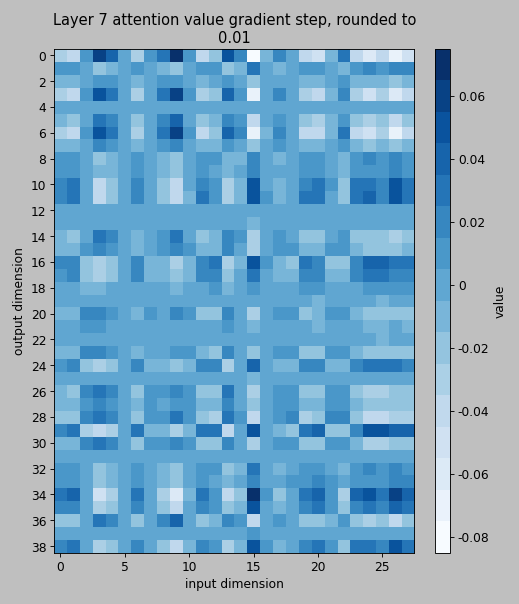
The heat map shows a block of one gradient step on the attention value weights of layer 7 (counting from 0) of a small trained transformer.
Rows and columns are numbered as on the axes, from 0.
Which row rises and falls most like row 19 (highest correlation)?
22
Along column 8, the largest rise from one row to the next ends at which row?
36
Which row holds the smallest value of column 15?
0
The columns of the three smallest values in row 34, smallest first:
9, 3, 13
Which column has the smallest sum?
25
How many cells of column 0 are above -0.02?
34
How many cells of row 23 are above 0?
10
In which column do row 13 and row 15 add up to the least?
15
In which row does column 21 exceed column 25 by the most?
28
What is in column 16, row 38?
0.01
